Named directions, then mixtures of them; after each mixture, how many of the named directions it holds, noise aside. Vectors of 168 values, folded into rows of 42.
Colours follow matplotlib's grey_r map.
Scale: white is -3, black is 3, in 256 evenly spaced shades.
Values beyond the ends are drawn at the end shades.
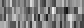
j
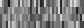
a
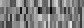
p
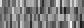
three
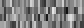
one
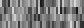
two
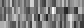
one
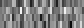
two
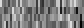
three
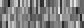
one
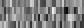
one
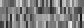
two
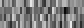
two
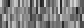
one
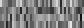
two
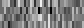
two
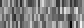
three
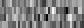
one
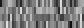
two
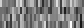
three
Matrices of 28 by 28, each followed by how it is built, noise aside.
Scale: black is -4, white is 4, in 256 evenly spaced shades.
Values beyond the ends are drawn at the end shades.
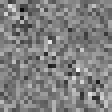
banded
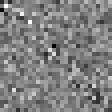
banded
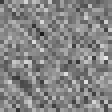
Toeplitz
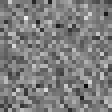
Toeplitz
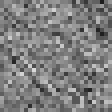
Toeplitz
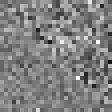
upper triangular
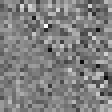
upper triangular
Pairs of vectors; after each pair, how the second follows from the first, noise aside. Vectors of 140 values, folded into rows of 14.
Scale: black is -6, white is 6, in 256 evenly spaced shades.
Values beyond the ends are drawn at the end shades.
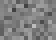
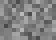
reversed.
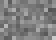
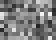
wrapped around, scaled up.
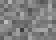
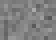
reversed, negated, shrunk.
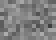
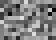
wrapped around, scaled up.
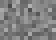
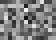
wrapped around, negated, scaled up.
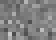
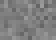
reversed, negated, shrunk.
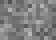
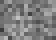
reversed.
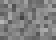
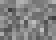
reversed, negated.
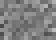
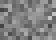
reversed, negated.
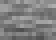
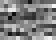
wrapped around, negated, scaled up.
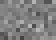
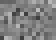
reversed, negated.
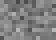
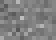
negated, partly zeroed.
